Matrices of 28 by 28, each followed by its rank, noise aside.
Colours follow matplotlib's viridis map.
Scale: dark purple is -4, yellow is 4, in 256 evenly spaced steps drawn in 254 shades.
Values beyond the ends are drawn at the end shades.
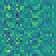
four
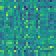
four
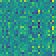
four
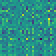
four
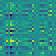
two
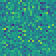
six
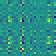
two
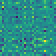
three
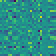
three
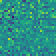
six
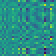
two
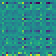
two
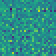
six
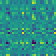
two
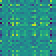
two
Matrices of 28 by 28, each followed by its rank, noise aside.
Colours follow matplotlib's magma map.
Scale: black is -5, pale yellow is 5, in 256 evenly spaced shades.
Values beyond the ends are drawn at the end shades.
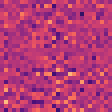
four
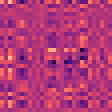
two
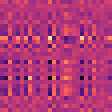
one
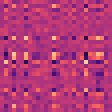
one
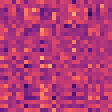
two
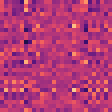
three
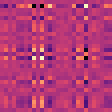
one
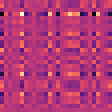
one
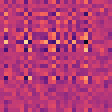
one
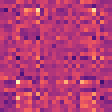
two
